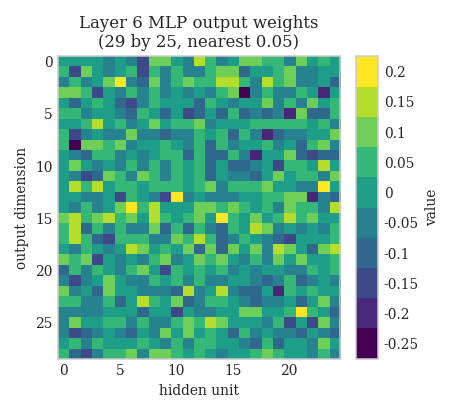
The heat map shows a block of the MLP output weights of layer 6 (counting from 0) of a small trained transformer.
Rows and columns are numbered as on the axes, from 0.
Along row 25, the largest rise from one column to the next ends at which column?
23
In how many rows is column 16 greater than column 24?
12
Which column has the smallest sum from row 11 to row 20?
9
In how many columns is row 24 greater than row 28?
8
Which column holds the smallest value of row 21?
1
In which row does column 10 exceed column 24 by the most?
13
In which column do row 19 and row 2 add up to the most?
14
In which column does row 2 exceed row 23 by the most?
5
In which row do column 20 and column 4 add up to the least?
17
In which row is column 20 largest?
15
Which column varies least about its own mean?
0
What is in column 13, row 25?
0.15
